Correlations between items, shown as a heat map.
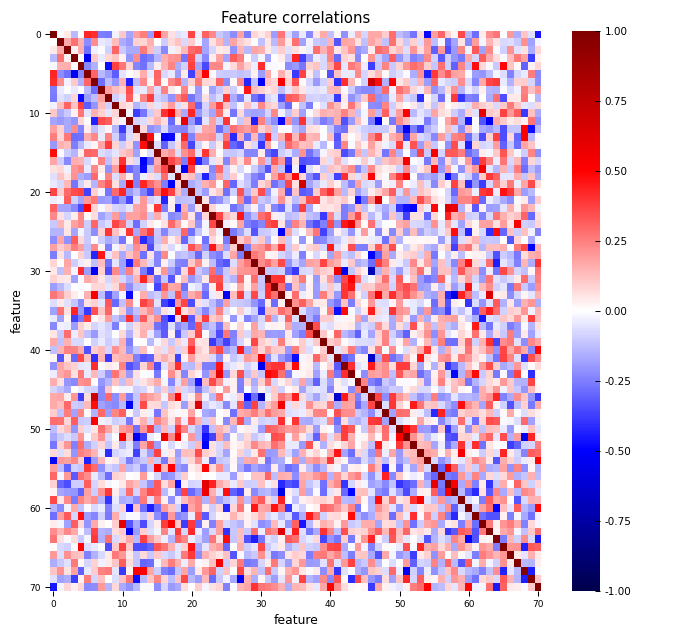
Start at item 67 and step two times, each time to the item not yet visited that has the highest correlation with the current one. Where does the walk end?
43
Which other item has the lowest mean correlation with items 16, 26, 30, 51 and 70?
13
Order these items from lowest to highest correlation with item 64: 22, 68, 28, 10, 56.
28, 22, 56, 10, 68
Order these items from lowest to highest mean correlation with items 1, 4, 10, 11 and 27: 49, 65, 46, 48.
46, 49, 48, 65
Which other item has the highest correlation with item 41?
30
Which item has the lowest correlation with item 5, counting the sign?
3
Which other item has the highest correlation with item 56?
48
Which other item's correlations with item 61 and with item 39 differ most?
63
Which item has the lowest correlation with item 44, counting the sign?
21
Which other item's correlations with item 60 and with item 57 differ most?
58
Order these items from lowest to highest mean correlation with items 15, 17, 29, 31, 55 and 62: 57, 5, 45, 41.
45, 41, 5, 57
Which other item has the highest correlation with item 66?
20
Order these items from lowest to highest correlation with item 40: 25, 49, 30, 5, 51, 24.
5, 25, 51, 30, 49, 24
